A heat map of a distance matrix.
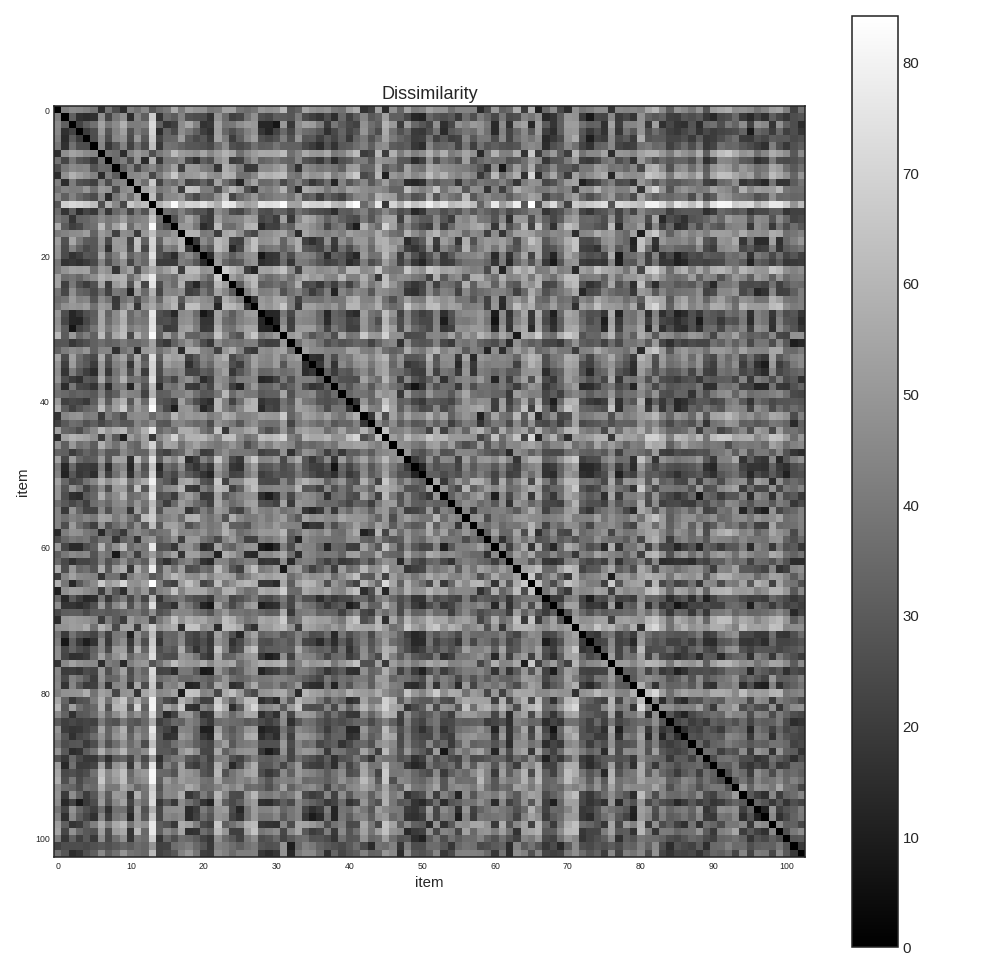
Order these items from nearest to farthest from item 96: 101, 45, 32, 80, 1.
1, 101, 32, 45, 80
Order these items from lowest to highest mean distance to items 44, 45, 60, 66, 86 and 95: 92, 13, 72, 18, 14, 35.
14, 72, 92, 35, 18, 13
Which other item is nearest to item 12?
7
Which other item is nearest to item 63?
31
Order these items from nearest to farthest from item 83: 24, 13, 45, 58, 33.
24, 58, 33, 45, 13
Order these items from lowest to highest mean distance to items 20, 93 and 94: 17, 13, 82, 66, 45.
82, 17, 66, 45, 13
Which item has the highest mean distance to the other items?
13
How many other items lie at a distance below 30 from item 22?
10
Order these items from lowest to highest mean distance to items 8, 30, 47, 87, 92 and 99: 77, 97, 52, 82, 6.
77, 97, 52, 82, 6
